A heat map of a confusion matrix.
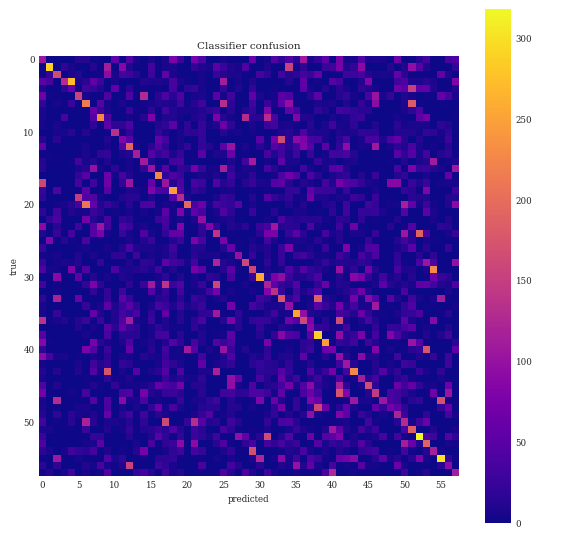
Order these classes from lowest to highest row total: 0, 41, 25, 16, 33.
25, 41, 16, 0, 33
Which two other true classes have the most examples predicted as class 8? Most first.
23, 24
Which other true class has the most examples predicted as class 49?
17
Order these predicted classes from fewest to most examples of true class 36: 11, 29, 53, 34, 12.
53, 29, 11, 34, 12
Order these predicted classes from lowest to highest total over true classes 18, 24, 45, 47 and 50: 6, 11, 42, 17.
42, 11, 6, 17
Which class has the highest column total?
41
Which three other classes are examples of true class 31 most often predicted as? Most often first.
24, 17, 15
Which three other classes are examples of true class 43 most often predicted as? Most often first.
9, 24, 40
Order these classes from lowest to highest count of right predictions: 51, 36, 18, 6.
36, 51, 6, 18
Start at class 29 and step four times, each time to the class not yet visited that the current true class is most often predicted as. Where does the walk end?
38
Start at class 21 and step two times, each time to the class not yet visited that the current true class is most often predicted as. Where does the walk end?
5
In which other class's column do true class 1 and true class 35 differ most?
34
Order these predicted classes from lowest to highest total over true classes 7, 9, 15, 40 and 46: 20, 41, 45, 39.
45, 39, 20, 41
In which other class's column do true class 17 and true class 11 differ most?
0
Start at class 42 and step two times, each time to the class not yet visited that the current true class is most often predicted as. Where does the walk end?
6
